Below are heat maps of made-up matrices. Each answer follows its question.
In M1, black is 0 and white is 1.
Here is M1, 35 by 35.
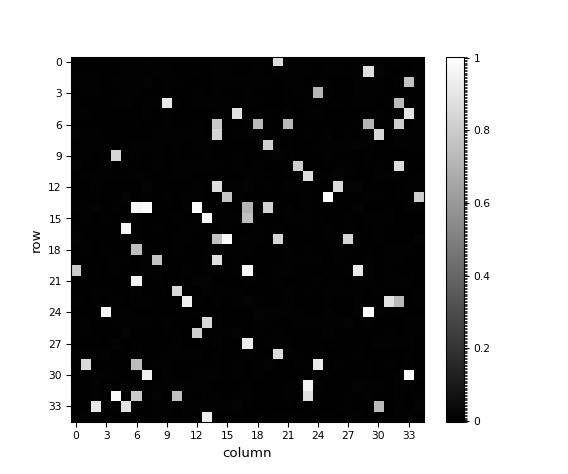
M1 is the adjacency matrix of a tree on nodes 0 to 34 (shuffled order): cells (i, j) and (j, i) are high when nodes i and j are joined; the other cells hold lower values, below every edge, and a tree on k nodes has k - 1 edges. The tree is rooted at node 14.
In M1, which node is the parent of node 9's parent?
32
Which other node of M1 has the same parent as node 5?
2
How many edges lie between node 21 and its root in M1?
2
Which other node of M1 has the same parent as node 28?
0
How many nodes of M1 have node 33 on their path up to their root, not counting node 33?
3
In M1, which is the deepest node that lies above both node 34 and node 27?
17
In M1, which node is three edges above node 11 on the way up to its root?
6
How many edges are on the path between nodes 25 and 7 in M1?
5
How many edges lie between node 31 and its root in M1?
4
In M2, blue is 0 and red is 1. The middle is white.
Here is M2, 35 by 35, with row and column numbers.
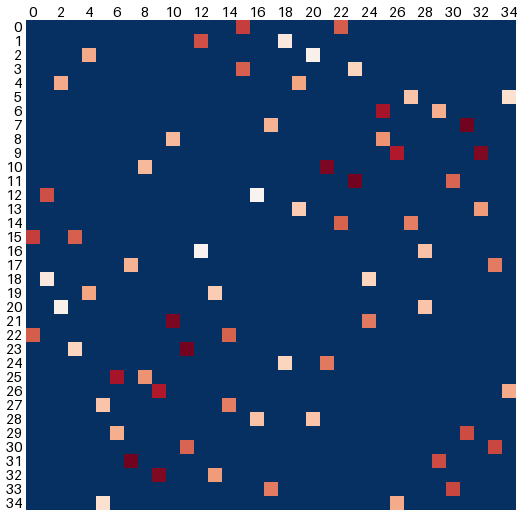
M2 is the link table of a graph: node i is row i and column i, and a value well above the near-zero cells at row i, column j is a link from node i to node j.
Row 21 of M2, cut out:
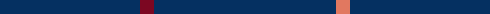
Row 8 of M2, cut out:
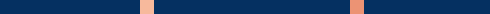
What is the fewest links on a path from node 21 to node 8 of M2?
2
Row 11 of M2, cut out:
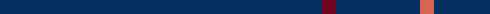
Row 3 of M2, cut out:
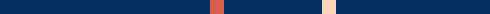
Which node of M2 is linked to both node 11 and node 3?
node 23
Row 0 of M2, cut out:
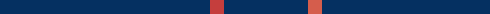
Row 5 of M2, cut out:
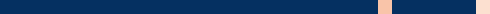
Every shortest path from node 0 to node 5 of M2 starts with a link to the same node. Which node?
node 22
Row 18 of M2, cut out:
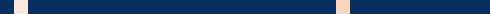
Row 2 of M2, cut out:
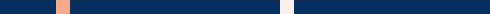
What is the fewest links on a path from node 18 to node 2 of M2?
6
